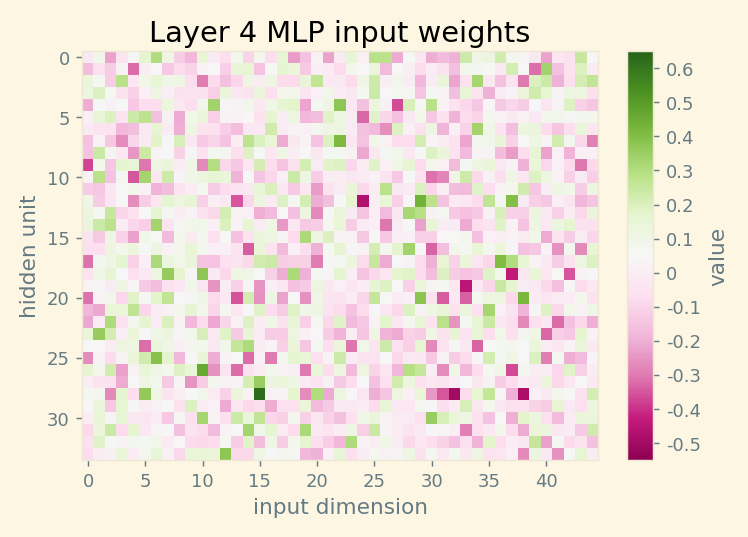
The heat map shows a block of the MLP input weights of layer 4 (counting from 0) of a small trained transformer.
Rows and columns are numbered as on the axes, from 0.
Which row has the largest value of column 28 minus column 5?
9
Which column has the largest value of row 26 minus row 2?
10
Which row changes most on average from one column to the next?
28
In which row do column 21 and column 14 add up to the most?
7
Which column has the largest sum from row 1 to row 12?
22
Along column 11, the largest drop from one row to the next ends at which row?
5
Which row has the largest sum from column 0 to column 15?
23
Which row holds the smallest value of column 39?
1
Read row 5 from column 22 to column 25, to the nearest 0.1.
0.1 0 -0.3 0.2
